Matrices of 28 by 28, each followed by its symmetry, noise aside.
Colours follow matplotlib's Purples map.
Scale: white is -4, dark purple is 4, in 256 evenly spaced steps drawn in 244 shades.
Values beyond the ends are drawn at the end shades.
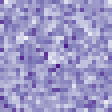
symmetric across the other diagonal.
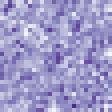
symmetric.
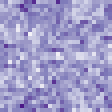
mirrored top to bottom.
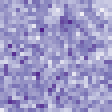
symmetric across the other diagonal.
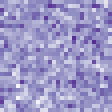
no symmetry.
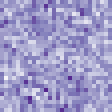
same after a half turn.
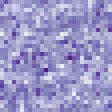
same after a half turn.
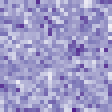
antisymmetric.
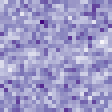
same after a half turn.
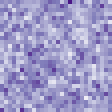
antisymmetric.
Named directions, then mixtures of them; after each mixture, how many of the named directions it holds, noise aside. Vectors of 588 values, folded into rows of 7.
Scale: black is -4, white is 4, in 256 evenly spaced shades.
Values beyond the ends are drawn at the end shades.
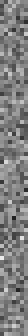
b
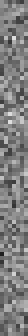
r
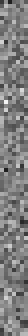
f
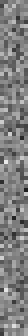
two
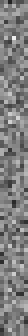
two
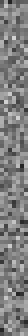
two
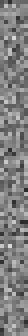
three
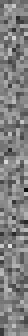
three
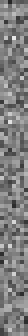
two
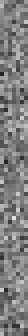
three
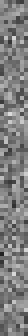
one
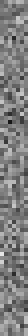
one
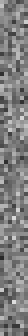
three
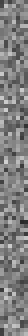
two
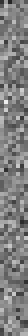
one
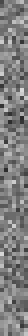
two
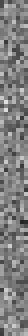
two
